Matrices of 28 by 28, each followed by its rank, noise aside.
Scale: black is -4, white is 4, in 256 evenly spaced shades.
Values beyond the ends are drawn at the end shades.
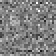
six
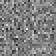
eight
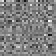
three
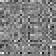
four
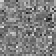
eight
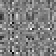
four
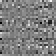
four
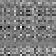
three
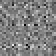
six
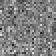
eight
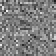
eight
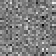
four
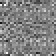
four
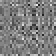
three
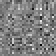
four
